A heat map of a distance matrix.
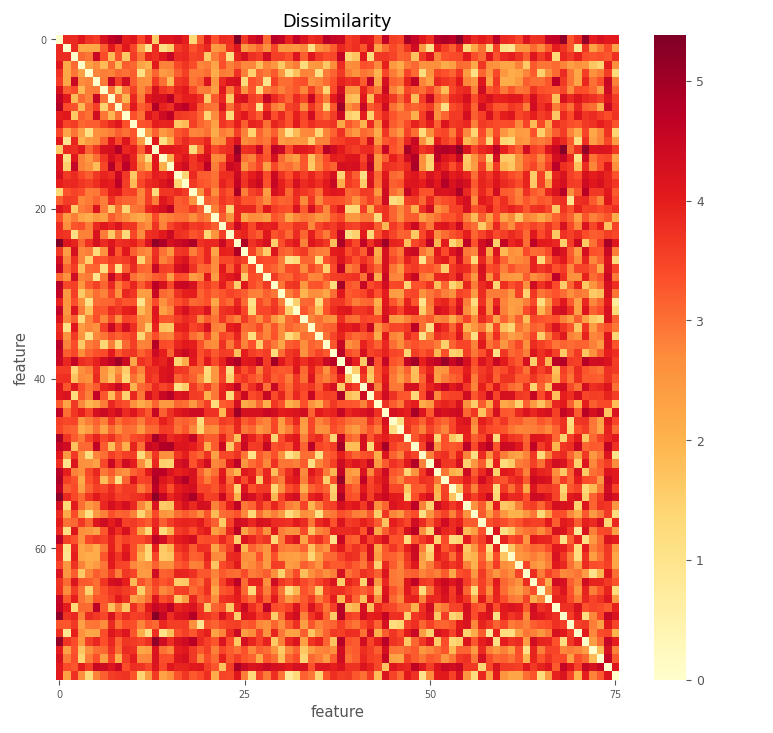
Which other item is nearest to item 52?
8
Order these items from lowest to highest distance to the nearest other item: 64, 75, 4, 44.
75, 4, 64, 44
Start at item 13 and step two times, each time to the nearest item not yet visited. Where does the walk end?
0
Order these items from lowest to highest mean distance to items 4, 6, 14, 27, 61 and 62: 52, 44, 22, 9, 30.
30, 52, 22, 9, 44
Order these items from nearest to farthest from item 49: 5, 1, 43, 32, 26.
26, 32, 43, 1, 5
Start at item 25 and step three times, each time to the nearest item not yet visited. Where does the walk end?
43
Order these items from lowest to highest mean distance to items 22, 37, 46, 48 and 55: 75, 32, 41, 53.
53, 75, 32, 41
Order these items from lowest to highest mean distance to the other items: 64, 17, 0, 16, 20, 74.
20, 64, 16, 17, 74, 0
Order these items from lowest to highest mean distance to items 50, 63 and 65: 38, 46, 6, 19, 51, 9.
46, 6, 19, 51, 9, 38
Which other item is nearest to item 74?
57
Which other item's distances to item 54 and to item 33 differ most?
73
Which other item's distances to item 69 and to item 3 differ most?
19
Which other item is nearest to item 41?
16
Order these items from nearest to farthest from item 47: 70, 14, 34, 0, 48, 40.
40, 48, 34, 70, 14, 0
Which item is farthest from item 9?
15
